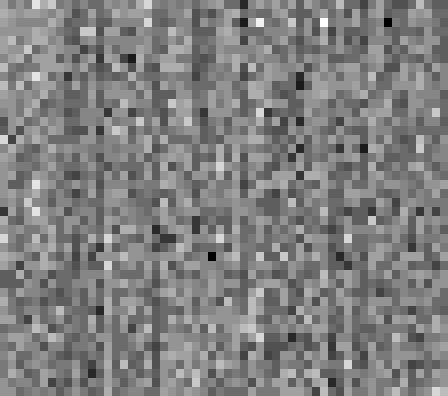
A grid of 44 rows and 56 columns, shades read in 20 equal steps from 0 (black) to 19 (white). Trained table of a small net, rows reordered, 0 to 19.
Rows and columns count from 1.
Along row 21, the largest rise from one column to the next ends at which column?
5
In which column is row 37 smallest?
17
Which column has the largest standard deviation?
38
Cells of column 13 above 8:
10
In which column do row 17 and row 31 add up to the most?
53
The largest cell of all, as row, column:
3, 41
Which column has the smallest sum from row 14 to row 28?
13
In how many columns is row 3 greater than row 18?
24
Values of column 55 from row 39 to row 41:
11 11 7
